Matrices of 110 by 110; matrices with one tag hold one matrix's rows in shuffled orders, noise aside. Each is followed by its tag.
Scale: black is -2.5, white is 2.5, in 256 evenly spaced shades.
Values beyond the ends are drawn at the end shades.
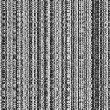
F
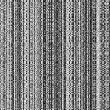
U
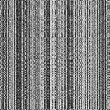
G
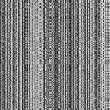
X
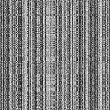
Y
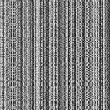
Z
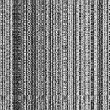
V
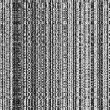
V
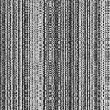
X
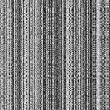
U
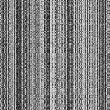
G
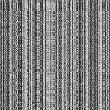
Y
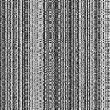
X
